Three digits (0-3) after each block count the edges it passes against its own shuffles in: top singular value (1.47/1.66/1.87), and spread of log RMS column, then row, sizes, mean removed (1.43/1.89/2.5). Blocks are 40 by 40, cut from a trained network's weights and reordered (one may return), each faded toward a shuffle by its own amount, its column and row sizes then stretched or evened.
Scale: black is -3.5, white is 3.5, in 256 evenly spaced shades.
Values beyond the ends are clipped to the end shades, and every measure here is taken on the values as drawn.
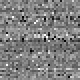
1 0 2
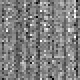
3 2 0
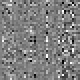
1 3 1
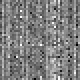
3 2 0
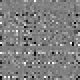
0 2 3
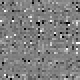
0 1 2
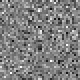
1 1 1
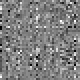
1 3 1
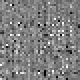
0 1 1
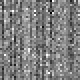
3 2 0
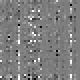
1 3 1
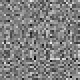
3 2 1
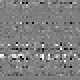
2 1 3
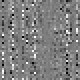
1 3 0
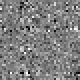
0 2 1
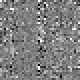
0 3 1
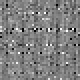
1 0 2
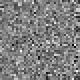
1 2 0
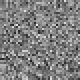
2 0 1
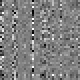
2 3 0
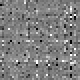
0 2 1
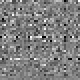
1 1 3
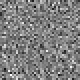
1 0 1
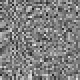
3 2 0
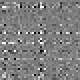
3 2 3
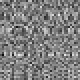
3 0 2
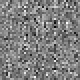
1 2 0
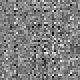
2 2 1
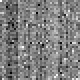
2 0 0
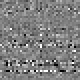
1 0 3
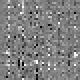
0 3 1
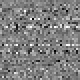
1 0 3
